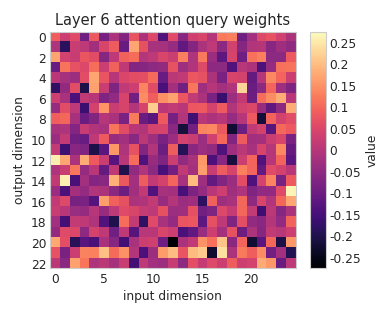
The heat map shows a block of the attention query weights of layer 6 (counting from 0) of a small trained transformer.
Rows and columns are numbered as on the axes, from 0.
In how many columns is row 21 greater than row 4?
15
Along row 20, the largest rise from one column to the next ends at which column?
24
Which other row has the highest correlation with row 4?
5
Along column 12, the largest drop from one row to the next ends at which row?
20
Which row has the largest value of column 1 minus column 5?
14
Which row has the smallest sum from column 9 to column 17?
11
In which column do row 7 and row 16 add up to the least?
3
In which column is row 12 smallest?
18
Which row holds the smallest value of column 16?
21
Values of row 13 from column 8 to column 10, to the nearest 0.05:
-0.05 0 -0.05
